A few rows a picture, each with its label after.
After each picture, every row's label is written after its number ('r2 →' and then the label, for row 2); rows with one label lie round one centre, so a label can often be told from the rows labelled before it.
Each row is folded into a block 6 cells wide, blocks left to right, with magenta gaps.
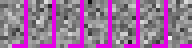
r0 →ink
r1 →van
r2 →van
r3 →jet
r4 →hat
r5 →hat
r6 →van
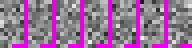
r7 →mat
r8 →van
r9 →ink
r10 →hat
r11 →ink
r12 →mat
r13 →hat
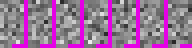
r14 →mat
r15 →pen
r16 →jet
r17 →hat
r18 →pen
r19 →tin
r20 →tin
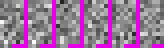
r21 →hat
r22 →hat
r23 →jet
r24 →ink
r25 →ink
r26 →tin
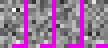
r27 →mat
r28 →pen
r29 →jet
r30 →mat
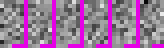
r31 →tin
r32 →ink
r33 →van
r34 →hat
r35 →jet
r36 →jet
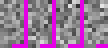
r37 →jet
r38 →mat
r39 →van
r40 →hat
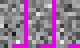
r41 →mat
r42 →hat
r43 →hat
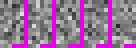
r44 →pen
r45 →ink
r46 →jet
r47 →mat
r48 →mat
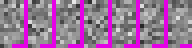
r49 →jet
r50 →jet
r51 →van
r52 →pen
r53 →tin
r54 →tin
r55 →tin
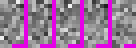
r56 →van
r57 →van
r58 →van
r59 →van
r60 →mat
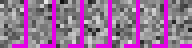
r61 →mat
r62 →van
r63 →jet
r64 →jet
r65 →mat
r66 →tin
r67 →pen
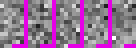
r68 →tin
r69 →hat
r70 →ink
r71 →van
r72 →van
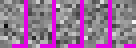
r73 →mat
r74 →ink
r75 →tin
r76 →van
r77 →tin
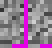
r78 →tin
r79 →tin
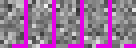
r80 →hat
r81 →ink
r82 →tin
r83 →mat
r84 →mat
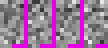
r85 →van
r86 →jet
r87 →van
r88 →hat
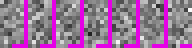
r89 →jet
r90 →hat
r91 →hat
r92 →mat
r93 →jet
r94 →van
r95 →mat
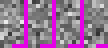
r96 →tin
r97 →jet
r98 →hat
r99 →ink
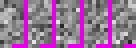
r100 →tin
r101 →hat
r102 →mat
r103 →pen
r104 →hat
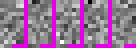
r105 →hat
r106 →jet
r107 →hat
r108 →jet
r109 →van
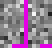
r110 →ink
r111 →tin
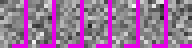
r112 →hat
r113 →hat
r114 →ink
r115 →mat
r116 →hat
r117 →van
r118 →van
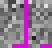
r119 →van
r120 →ink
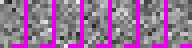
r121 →jet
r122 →jet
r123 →ink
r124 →hat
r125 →tin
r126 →jet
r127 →tin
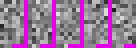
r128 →jet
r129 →ink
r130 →mat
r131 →pen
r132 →tin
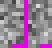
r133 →hat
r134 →jet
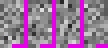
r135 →ink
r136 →mat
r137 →pen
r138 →tin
